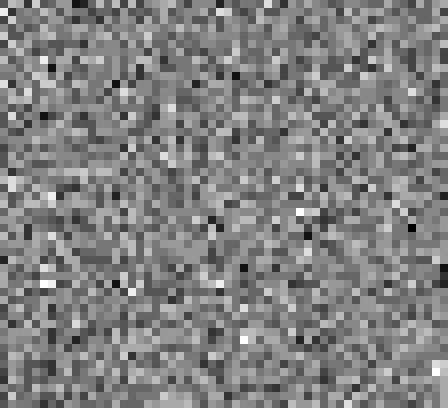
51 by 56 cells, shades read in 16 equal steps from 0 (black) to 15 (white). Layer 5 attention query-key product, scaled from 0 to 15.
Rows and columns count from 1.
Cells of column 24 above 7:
28
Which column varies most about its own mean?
7
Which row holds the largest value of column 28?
36
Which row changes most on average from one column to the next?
1
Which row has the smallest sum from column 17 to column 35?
49
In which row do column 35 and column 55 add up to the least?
11
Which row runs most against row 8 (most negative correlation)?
50
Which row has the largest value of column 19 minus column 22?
5
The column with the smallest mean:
41
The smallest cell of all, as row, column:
29, 52
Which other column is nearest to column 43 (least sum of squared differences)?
12
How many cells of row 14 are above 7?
26
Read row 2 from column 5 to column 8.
7 11 9 5
